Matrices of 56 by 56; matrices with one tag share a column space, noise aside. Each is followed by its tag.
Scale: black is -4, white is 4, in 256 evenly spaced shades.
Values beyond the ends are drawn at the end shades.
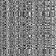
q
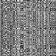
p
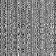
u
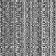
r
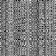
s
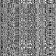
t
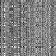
r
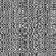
u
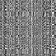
q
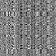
q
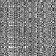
r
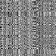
q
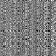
s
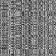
q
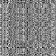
t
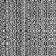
s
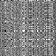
s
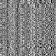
t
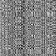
q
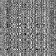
u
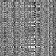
r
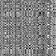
q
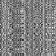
u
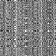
s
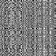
p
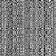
p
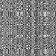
q
